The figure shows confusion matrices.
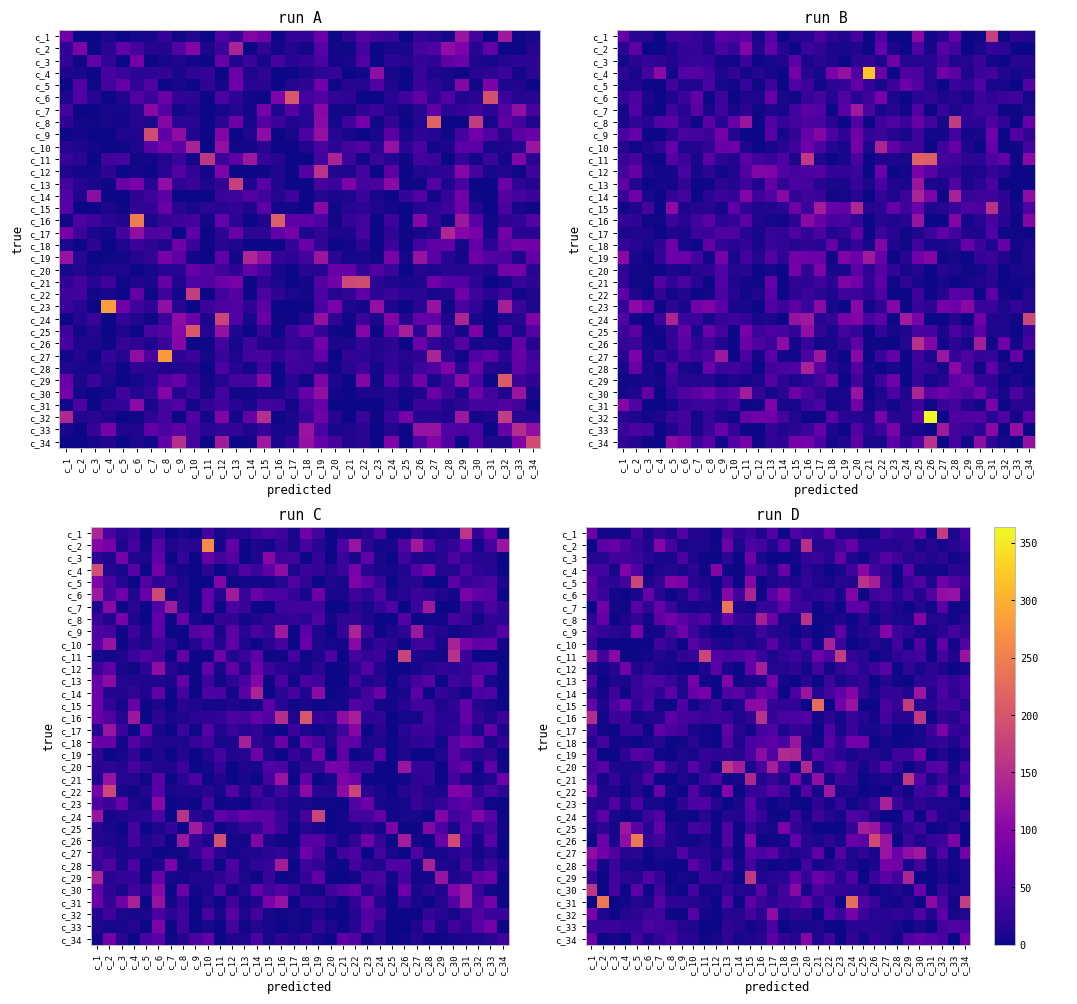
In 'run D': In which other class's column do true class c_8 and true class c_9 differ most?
c_20
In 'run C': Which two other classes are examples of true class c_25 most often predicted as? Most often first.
c_9, c_28
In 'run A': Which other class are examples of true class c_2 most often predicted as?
c_13
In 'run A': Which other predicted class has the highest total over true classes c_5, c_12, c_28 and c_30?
c_19
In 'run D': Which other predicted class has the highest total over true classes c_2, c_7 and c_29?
c_13
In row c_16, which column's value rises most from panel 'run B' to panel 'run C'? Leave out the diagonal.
c_18
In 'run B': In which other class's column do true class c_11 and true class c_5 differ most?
c_26
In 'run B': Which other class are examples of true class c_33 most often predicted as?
c_27
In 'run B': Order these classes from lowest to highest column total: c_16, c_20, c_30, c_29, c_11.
c_29, c_30, c_11, c_16, c_20
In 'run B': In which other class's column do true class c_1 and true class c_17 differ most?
c_31
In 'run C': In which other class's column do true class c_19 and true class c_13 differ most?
c_2
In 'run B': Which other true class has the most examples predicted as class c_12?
c_32
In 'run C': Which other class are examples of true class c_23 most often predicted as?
c_6
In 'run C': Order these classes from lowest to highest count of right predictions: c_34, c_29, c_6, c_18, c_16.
c_34, c_18, c_29, c_16, c_6
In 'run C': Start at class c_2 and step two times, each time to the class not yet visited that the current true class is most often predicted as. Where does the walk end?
c_30
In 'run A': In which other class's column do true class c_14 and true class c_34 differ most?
c_9
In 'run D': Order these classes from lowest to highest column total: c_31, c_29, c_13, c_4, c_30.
c_31, c_4, c_29, c_30, c_13
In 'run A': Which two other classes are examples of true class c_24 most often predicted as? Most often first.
c_12, c_29
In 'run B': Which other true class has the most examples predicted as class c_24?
c_5
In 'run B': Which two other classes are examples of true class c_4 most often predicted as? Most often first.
c_21, c_19
